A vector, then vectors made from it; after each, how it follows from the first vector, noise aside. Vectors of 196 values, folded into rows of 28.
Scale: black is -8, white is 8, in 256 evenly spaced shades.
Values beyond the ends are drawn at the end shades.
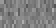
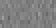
reversed, shrunk.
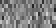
reversed, negated, scaled up.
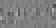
partly zeroed.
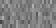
reversed.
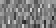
wrapped around, scaled up.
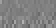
partly zeroed.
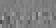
reversed, partly zeroed.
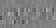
negated, partly zeroed.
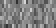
wrapped around, scaled up.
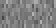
wrapped around, negated.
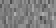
wrapped around, negated.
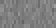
negated, shrunk.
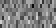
reversed, negated, scaled up.
